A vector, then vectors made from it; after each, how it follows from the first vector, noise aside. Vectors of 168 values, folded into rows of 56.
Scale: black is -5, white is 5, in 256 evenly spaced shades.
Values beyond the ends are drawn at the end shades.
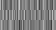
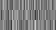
wrapped around.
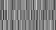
reversed, negated.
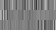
reversed, partly zeroed.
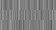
shrunk.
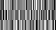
reversed, negated, scaled up.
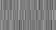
shrunk.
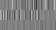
reversed, partly zeroed.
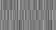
shrunk.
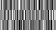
scaled up.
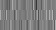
reversed, partly zeroed.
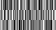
scaled up.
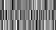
reversed, negated, scaled up.
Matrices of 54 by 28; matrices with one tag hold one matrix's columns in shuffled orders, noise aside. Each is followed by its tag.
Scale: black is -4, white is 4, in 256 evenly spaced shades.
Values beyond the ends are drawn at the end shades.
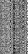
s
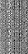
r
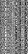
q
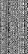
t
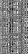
t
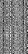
q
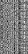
s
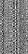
r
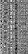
s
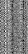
r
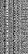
r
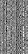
q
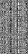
t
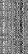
t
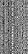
q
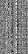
t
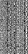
q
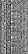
s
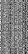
s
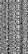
s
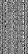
s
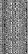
t
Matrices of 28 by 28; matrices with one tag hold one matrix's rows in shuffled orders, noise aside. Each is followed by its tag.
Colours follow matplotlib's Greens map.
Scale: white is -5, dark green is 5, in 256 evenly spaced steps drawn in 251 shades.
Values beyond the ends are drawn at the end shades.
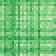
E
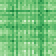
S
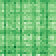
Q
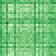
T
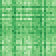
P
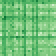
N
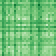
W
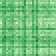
N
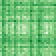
W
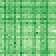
Q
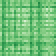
W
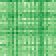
S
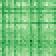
W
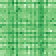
S
